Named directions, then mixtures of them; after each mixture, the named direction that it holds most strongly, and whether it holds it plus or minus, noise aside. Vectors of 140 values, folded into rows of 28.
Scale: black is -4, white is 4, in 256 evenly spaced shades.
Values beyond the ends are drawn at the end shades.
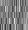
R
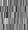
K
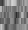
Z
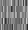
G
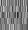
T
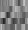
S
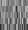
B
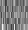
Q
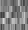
S, minus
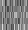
Q, plus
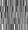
Q, plus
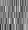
R, plus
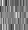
Q, plus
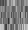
B, minus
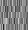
R, minus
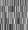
R, plus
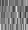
B, minus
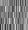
R, plus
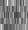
Z, plus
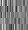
Q, plus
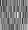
T, minus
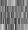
Q, plus
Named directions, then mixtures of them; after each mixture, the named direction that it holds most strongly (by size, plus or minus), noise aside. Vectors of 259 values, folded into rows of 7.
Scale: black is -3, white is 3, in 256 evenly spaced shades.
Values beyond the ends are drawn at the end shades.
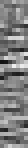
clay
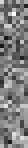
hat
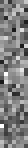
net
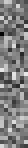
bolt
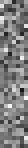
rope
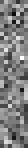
hat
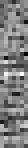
clay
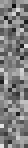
net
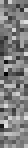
net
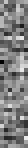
clay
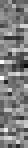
clay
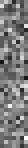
rope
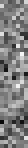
bolt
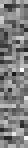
clay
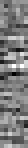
clay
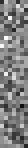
hat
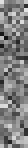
hat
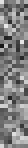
hat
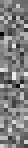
bolt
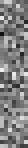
bolt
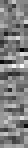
clay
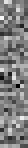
bolt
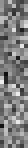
net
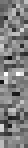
net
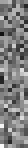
bolt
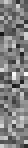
bolt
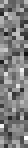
net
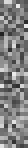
bolt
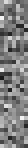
bolt
